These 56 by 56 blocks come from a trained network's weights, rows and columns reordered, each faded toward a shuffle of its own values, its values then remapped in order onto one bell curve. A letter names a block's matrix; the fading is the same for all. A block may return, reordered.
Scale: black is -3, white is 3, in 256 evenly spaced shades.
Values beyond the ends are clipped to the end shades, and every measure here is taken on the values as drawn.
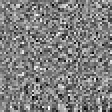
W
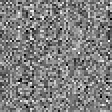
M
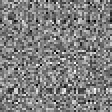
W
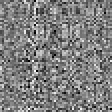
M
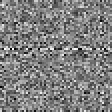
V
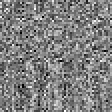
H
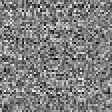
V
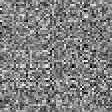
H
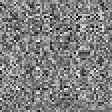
W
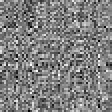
M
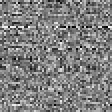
V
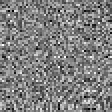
W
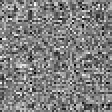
W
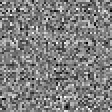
V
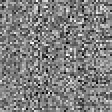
M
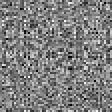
W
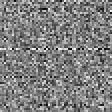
V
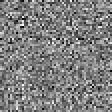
V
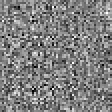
W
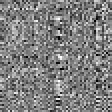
M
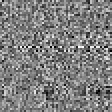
V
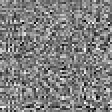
V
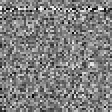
V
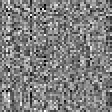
H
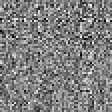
V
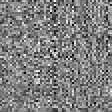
M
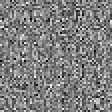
M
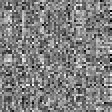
M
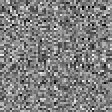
W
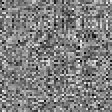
M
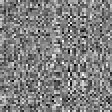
M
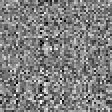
M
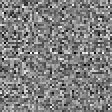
V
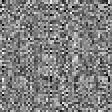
M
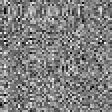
M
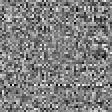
V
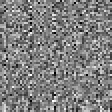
M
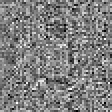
H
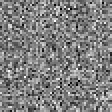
H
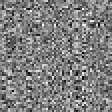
M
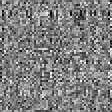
W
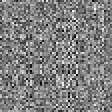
M
